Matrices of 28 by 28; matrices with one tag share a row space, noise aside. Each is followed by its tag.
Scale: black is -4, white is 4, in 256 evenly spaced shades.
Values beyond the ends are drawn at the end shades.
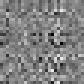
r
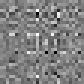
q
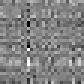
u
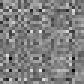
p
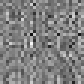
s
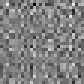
s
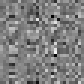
q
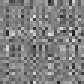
s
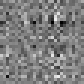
r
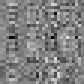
q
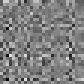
p
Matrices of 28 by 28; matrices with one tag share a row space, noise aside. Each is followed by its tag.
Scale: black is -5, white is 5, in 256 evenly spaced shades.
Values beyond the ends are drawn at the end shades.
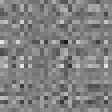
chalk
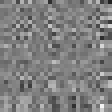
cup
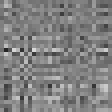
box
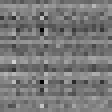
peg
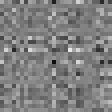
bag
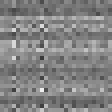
peg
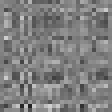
box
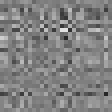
chalk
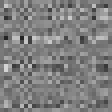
box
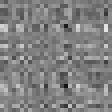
chalk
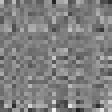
bag
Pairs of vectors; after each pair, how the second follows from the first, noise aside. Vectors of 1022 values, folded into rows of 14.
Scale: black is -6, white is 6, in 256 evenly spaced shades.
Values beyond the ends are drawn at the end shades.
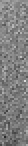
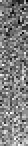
reversed, scaled up.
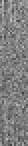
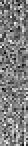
reversed, scaled up.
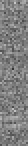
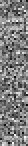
reversed, scaled up.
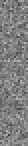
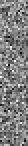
reversed, scaled up.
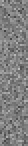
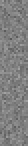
shrunk.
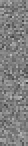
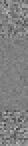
reversed, partly zeroed.
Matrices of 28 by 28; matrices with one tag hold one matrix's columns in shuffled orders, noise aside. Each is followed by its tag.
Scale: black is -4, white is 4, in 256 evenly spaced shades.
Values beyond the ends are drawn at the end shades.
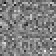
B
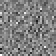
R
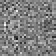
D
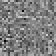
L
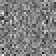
R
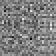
D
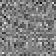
B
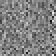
R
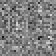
D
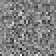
R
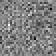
D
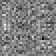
D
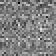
B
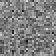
L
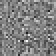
L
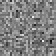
L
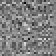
B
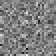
R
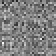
B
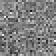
L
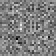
D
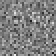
R
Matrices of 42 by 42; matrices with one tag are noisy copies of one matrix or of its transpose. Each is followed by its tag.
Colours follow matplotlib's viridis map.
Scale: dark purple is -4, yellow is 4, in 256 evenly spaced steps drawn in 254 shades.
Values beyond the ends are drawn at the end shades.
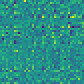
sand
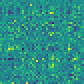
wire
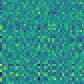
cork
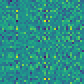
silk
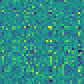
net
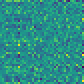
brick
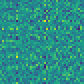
silk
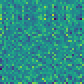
brick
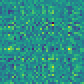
wire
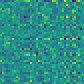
cork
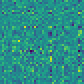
net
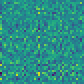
cork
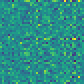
cork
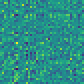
sand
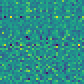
silk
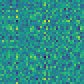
silk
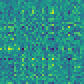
wire
